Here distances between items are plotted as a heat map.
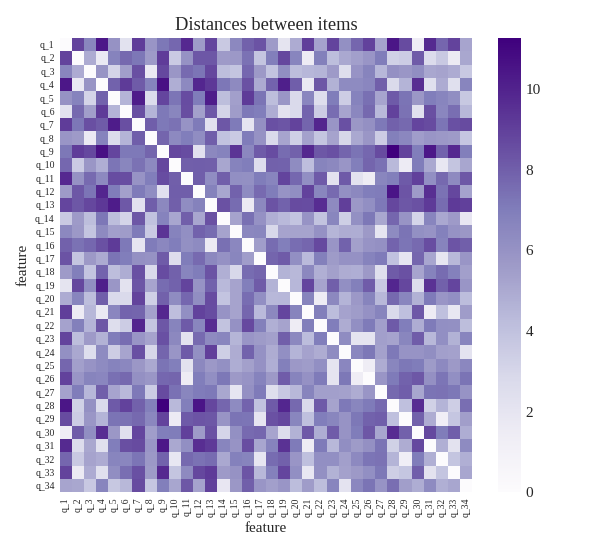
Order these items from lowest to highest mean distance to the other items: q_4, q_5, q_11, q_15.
q_15, q_5, q_4, q_11
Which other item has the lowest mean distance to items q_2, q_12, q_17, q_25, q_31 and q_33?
q_21
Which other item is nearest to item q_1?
q_30
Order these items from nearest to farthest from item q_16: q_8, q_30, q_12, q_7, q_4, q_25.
q_7, q_25, q_12, q_8, q_30, q_4
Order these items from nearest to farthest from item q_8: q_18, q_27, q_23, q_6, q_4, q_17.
q_18, q_27, q_6, q_23, q_17, q_4
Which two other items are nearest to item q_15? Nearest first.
q_27, q_18
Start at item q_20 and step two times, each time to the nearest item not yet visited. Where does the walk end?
q_5
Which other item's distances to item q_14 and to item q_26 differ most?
q_11
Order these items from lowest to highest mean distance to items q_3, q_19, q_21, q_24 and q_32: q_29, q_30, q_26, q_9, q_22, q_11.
q_29, q_22, q_30, q_26, q_11, q_9
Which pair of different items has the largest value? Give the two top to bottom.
q_9, q_28
